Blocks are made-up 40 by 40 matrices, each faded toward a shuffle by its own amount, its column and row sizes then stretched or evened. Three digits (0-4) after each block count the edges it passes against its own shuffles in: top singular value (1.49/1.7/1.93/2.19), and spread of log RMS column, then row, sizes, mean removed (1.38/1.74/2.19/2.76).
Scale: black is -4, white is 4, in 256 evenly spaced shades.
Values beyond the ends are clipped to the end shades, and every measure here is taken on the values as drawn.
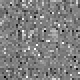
1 0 0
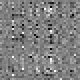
3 3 2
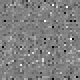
0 0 2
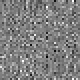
3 2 1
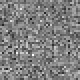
1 0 1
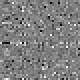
2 0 2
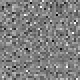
2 1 1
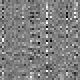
4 3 0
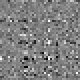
2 2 3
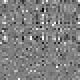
4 2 2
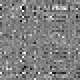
3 2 3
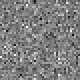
1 0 0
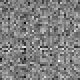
3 1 2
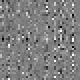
2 4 0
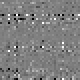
2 1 3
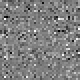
0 1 2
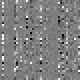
2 4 1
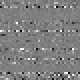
0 0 4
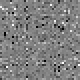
1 1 0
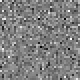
1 0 1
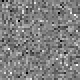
0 1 0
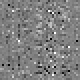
1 3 0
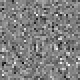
1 2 0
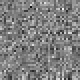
3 1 2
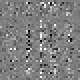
0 3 3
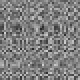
4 2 3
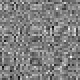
4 0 2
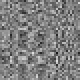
4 3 1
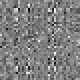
4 3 1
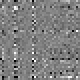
4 3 2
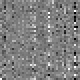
3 3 0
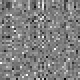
3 1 1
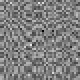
4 0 0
